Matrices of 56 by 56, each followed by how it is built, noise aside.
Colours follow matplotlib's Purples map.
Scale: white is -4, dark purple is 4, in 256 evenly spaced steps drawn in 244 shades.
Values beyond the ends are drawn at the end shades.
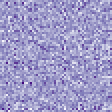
low rank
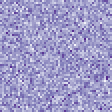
noise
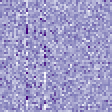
uneven columns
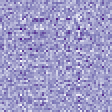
low rank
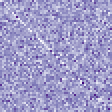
diagonal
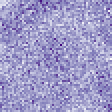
smooth
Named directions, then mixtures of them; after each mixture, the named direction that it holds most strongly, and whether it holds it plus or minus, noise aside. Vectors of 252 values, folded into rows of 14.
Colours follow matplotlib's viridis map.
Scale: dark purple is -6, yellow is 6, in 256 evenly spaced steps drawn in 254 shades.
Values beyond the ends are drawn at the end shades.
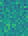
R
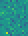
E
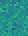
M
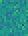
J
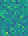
E, plus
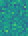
M, minus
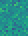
M, plus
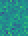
M, plus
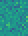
J, minus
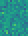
M, minus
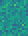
M, plus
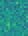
R, plus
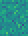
J, plus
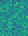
M, plus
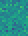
M, plus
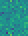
E, minus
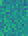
R, plus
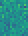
R, minus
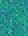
J, plus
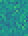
J, plus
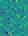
E, minus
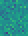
E, minus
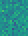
M, plus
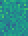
R, minus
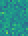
M, minus
